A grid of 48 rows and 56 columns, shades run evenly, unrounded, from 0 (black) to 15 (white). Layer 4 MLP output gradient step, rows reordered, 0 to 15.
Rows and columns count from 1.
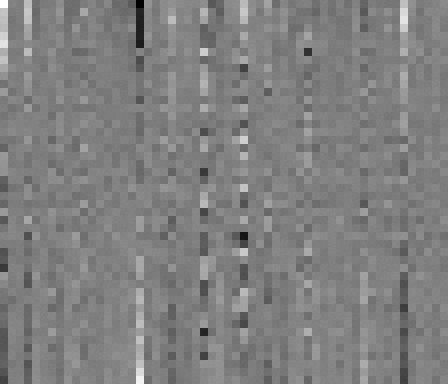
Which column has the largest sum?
31
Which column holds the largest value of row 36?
39
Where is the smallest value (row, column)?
1, 18
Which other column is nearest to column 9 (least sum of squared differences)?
16
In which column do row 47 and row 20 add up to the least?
51
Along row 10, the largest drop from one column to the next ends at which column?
52
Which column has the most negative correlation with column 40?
36
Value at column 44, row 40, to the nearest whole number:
8
